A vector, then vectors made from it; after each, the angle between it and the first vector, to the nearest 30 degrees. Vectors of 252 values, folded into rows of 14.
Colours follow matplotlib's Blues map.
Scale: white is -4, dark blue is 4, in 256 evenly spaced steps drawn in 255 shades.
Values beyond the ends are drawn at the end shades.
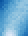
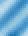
120 degrees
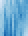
150 degrees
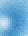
120 degrees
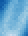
30 degrees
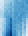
150 degrees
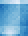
60 degrees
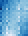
30 degrees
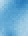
120 degrees
